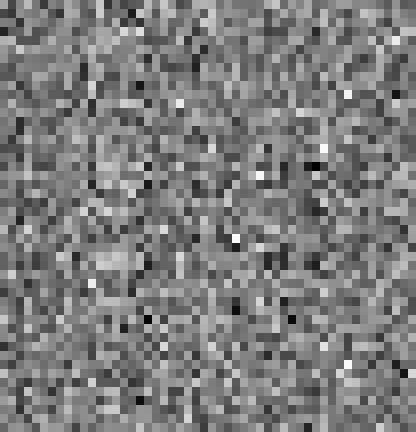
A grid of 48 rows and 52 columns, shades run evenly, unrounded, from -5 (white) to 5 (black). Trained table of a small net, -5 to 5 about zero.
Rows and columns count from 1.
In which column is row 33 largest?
17
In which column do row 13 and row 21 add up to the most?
12
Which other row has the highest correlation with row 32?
11
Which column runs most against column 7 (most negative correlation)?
24
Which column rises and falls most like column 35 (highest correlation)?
4
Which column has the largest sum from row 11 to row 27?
3
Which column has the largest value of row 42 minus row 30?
51
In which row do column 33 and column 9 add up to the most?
27
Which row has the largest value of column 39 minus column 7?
48
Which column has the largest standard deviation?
18
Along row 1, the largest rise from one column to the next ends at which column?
14
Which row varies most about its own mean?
19
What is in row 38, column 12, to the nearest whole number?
1
